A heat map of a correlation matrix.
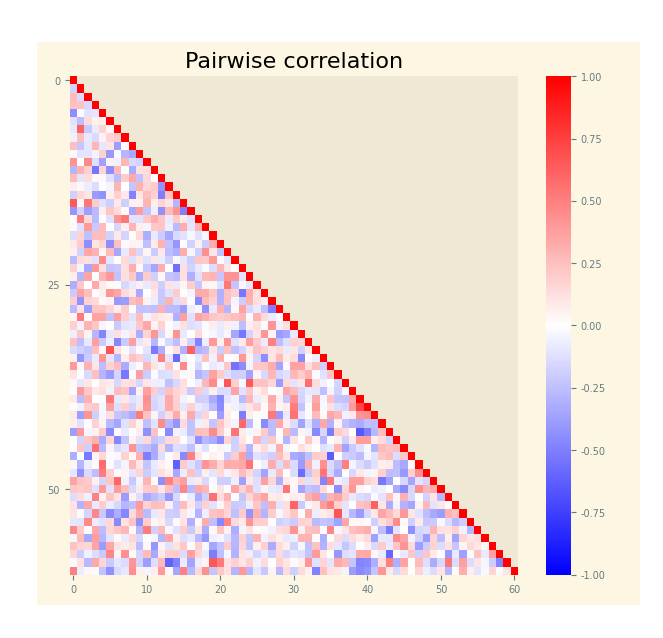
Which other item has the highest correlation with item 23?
42
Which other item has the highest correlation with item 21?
37
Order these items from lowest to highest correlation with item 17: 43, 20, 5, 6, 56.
56, 5, 20, 43, 6
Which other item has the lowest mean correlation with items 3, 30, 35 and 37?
46
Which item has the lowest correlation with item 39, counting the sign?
43
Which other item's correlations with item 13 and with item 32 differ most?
59
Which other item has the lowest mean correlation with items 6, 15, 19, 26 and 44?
34
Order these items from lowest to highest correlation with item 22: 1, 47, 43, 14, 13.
13, 14, 1, 47, 43
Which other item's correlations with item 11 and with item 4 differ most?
31
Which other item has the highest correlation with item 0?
15
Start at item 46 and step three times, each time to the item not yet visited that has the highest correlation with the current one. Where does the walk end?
5
